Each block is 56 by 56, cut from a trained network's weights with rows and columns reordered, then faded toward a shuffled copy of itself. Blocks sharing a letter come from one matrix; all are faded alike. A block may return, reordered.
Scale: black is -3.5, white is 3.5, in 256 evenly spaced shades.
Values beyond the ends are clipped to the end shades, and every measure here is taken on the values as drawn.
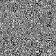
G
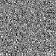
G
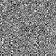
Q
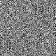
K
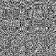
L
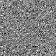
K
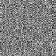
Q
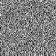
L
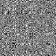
G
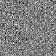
G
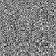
L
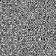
L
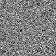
K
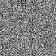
G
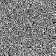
K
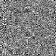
G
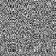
Q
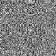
K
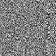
L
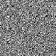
K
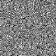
G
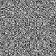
L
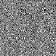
G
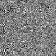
G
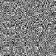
Q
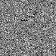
K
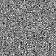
G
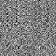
L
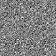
K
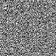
L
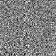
G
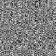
L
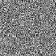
L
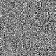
K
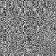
Q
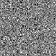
G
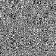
G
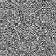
L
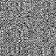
Q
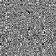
G
